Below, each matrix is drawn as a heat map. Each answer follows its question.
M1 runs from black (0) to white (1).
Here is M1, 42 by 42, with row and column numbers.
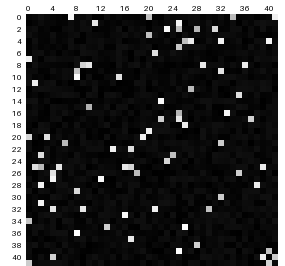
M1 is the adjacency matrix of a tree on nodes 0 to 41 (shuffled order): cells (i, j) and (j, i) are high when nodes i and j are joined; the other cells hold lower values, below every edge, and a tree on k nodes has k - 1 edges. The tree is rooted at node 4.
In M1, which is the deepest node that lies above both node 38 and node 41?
40
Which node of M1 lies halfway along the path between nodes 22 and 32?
39
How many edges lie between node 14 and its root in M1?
6
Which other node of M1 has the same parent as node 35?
18
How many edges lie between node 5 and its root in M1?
4
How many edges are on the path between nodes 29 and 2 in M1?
8
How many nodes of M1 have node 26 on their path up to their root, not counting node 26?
3
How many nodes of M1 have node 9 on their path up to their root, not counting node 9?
5
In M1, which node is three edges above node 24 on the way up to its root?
25
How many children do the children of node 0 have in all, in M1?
2
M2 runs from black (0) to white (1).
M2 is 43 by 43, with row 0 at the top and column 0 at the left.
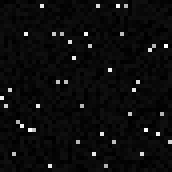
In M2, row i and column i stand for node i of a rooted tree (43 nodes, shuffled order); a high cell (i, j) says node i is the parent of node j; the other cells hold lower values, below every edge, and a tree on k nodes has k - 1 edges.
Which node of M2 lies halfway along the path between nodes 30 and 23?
28
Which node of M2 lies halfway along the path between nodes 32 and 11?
35
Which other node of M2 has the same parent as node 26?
12
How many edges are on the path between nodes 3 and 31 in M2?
6
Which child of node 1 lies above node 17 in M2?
10
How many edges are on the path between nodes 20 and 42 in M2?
6
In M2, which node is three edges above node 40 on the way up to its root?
38
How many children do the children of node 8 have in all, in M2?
1
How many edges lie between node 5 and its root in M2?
5
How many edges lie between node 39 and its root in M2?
3
